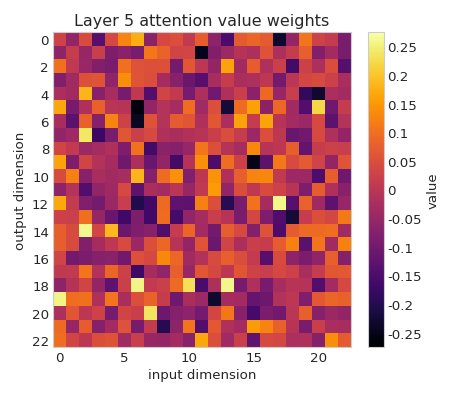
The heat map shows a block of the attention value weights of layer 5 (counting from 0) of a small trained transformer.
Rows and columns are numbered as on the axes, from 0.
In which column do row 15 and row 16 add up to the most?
8
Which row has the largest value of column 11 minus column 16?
9
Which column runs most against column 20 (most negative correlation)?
6
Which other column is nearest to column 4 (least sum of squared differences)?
14
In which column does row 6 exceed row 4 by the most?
20
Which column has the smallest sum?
3
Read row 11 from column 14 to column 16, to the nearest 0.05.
0.05 0 0.05
